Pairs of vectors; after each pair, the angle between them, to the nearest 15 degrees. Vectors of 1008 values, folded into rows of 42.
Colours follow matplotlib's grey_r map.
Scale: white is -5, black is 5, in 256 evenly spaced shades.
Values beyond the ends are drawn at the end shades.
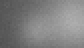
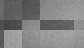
60 degrees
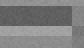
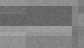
15 degrees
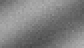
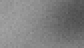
60 degrees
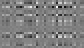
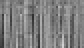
105 degrees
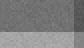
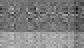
30 degrees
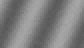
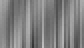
60 degrees
